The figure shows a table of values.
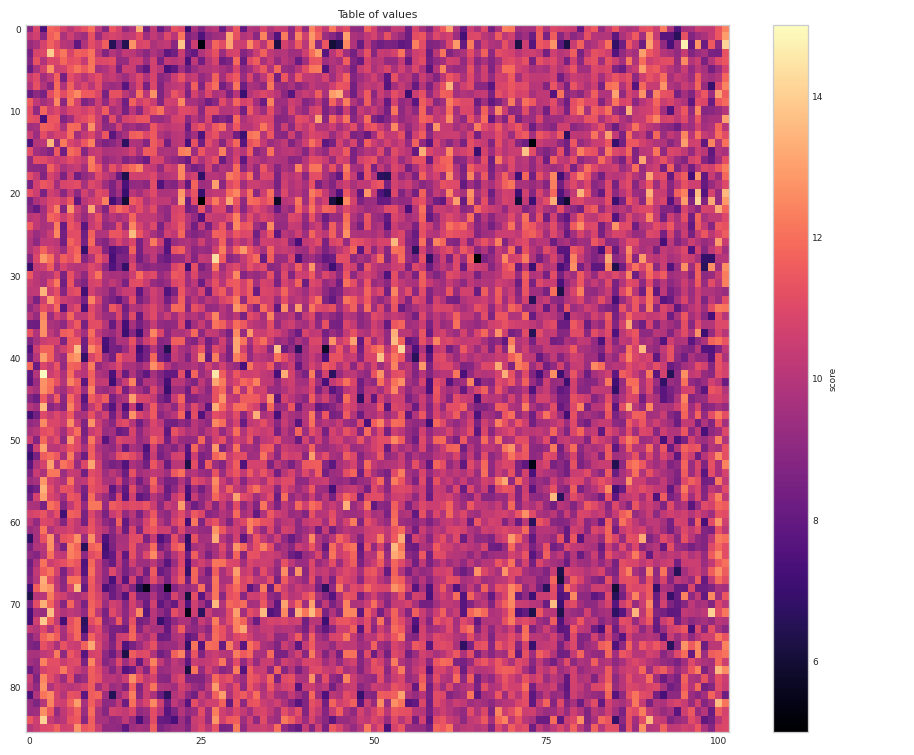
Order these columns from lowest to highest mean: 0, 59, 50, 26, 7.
0, 26, 50, 59, 7
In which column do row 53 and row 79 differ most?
73
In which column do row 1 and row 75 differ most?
39
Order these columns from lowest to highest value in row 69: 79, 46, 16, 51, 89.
16, 51, 89, 46, 79
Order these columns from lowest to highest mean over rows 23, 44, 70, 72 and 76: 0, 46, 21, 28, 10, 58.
58, 0, 21, 28, 10, 46
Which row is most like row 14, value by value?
53
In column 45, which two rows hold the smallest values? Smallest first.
21, 2
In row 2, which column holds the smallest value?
25
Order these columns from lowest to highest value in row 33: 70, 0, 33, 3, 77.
77, 0, 70, 33, 3
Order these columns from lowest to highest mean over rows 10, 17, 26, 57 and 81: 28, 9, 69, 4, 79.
69, 79, 4, 28, 9
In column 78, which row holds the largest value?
68
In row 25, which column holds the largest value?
15
